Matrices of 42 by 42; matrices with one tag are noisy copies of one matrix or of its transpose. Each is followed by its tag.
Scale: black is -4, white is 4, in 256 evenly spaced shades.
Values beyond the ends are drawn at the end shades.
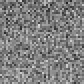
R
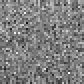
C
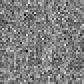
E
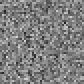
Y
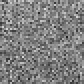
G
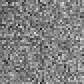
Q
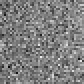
R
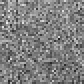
G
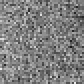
C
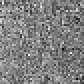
G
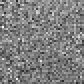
G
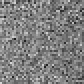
G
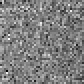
G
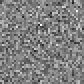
Y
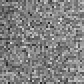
Q
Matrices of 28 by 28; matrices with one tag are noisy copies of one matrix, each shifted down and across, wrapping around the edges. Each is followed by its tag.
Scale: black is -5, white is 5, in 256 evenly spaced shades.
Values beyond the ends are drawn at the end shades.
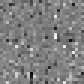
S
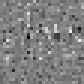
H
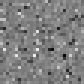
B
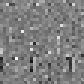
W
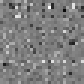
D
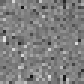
S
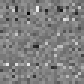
D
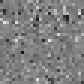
H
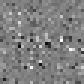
H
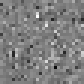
S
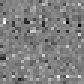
D
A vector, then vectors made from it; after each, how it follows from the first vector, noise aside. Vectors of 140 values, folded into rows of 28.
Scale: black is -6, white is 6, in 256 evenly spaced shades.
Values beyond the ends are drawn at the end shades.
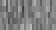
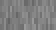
reversed, negated, shrunk.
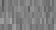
wrapped around, shrunk.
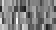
wrapped around, negated, scaled up.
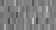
reversed, negated, partly zeroed.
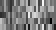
wrapped around, negated, scaled up.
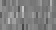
negated, partly zeroed.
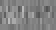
negated, partly zeroed.
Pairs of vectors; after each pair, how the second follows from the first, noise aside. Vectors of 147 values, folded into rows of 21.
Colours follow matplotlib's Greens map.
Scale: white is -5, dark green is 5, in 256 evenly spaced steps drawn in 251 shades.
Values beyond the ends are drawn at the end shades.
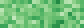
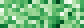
scaled up.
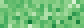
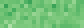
reversed, shrunk.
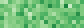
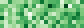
scaled up.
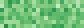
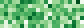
reversed, scaled up.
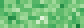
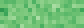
wrapped around, negated, shrunk.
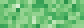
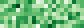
negated, scaled up.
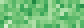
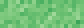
wrapped around, shrunk.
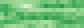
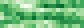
scaled up.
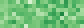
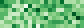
wrapped around, negated, scaled up.
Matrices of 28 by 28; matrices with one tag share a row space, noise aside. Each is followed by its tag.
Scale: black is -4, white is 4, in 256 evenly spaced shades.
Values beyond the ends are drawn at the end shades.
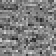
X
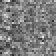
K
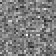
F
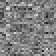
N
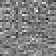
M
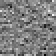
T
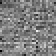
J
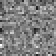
J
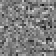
F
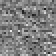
T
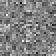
M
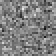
T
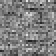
X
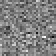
M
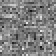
X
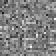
M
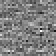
X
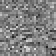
M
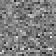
F
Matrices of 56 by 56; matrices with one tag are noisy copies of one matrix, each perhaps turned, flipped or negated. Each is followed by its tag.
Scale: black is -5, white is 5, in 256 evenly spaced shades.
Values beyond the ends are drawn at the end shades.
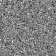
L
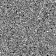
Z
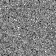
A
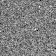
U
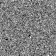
U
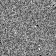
U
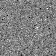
A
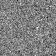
A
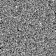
U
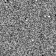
U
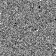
U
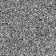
A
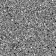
Z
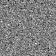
Z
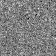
A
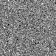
Z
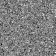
L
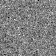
A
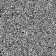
L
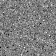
Z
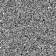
Z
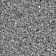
U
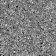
L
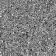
L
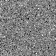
A
